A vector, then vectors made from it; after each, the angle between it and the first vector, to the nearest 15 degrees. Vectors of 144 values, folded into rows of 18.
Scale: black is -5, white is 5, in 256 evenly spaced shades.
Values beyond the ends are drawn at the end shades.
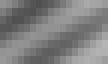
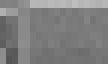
90 degrees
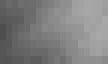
60 degrees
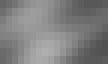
135 degrees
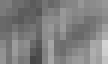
45 degrees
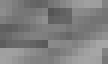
60 degrees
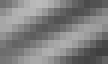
165 degrees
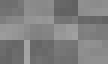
90 degrees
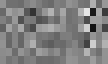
75 degrees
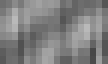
135 degrees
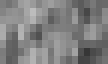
135 degrees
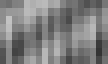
135 degrees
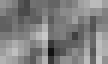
45 degrees
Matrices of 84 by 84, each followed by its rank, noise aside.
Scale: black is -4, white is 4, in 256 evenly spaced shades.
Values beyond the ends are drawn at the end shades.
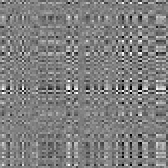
one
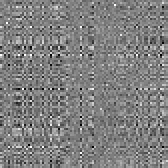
two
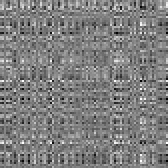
three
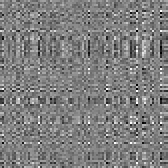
two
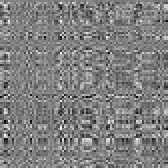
four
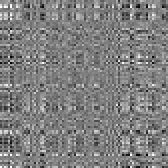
two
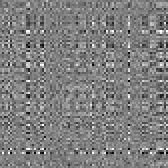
two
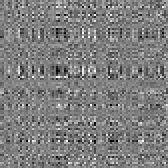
four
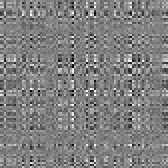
two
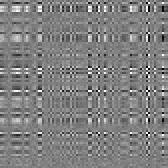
one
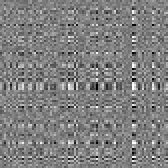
one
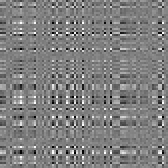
one
